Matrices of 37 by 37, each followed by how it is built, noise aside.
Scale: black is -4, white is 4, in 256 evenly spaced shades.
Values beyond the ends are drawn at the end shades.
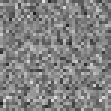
repeating columns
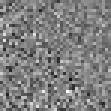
lower triangular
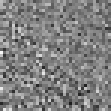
lower triangular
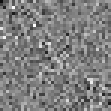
block diagonal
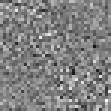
block diagonal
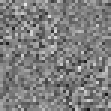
block diagonal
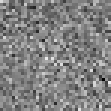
block diagonal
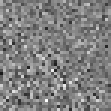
lower triangular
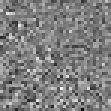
lower triangular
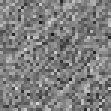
Hankel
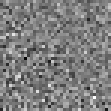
lower triangular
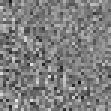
lower triangular
